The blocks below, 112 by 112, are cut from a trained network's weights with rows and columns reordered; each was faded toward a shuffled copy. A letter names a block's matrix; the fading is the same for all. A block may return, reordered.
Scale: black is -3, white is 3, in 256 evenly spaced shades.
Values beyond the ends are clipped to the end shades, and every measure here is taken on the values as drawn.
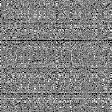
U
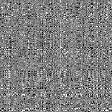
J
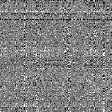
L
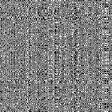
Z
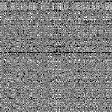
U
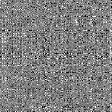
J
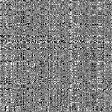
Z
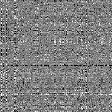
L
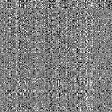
Z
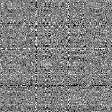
L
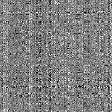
Z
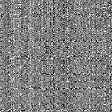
Z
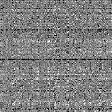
U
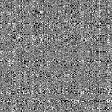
J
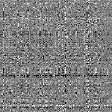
L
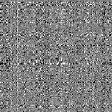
J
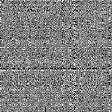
L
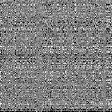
U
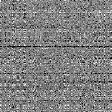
U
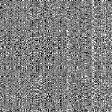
Z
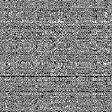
U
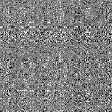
J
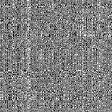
Z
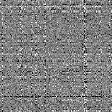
L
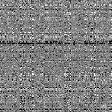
U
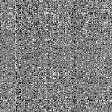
J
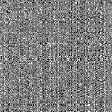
Z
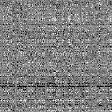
U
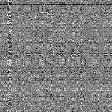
U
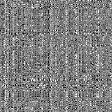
Z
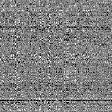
U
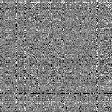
L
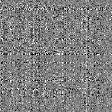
J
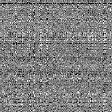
U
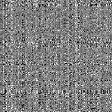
Z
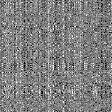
Z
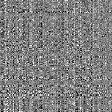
Z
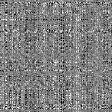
Z
